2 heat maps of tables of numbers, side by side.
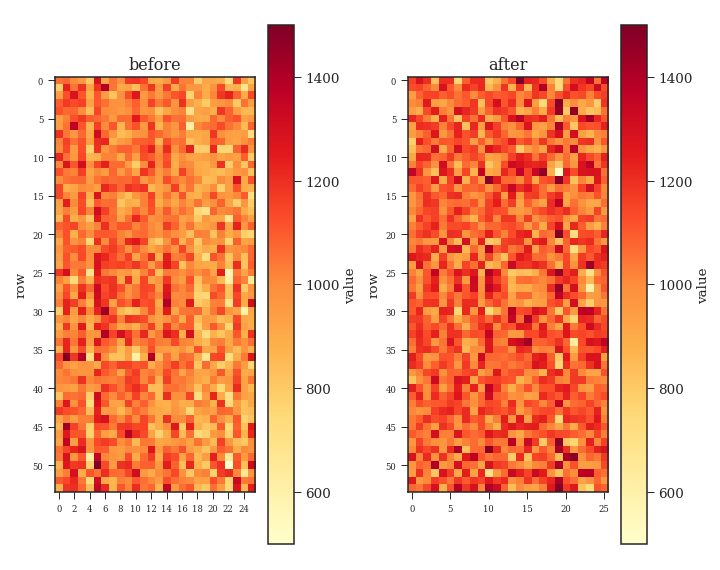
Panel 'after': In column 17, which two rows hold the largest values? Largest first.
12, 1
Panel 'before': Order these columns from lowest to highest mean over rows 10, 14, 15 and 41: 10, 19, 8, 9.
19, 8, 9, 10
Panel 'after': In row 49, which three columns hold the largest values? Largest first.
21, 20, 8
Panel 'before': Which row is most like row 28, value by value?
27
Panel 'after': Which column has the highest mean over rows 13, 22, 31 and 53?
19
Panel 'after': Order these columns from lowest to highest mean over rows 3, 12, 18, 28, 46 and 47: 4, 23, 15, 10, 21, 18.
21, 4, 18, 23, 10, 15
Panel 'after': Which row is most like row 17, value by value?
46
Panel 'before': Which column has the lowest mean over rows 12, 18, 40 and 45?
22
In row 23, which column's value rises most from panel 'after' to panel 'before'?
12
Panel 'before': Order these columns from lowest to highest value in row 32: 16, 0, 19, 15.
0, 19, 15, 16
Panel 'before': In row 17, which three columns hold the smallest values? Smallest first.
19, 18, 25
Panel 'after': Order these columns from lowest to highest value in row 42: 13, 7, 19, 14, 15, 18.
14, 7, 18, 15, 13, 19
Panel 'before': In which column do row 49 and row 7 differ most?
25
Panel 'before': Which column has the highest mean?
5
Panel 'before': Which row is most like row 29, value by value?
53
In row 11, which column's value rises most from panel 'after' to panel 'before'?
6
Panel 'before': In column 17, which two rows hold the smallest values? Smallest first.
6, 4
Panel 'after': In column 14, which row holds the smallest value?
9
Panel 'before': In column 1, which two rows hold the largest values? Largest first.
36, 45
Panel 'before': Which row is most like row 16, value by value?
35
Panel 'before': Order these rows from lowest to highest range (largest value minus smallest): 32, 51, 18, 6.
32, 18, 51, 6
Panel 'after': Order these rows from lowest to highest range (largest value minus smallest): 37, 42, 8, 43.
43, 42, 8, 37
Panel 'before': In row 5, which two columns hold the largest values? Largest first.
10, 3
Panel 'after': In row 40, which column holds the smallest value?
13
